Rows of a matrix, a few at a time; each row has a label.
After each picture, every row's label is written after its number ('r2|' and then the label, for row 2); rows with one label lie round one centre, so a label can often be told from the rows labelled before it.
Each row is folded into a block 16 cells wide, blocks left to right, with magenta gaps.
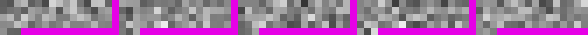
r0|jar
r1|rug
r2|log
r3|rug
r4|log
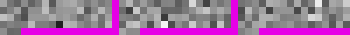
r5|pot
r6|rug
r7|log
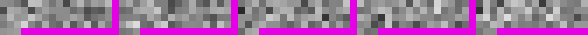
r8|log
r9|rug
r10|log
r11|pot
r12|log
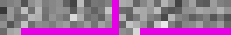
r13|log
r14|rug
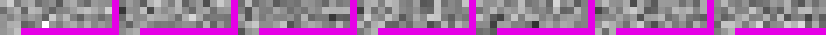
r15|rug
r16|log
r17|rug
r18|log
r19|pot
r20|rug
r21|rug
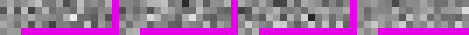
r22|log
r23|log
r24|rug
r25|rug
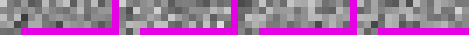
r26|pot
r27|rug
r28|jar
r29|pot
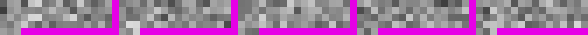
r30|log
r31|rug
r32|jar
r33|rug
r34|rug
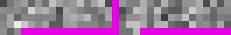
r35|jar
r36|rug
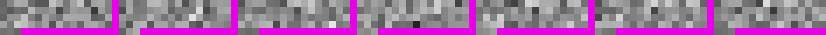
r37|jar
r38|log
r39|jar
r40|pot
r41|jar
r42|jar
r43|jar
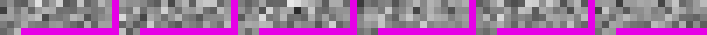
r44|log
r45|pot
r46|jar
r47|jar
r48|jar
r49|log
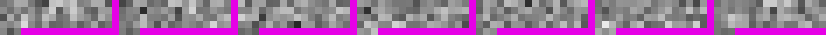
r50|jar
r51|jar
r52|pot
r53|rug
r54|log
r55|rug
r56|jar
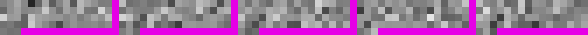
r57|pot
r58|pot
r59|pot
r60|log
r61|pot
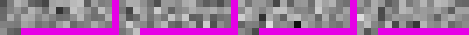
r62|jar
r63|rug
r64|pot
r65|pot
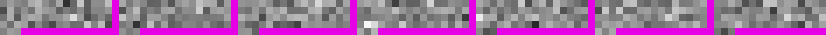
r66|log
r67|pot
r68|pot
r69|rug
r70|pot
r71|log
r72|jar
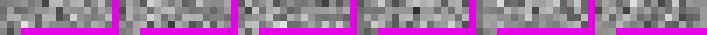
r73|jar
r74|log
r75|rug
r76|jar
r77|jar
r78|log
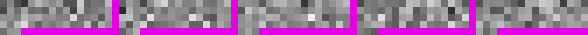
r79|log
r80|log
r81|log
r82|jar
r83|jar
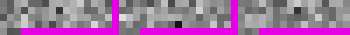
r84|jar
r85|pot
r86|jar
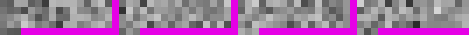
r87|jar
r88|log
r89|log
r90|pot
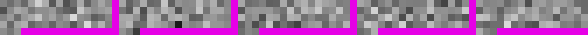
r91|log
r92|pot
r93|pot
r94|rug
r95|pot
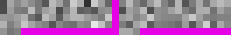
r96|jar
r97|log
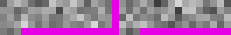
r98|jar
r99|jar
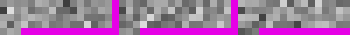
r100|log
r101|log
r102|pot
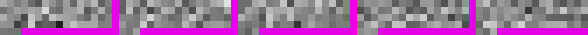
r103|pot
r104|log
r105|pot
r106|rug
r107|rug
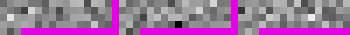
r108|jar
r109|pot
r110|log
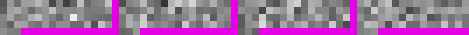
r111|log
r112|jar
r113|jar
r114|rug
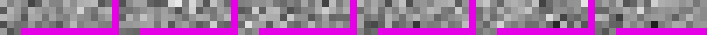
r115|pot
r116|jar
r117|rug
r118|pot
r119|log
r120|pot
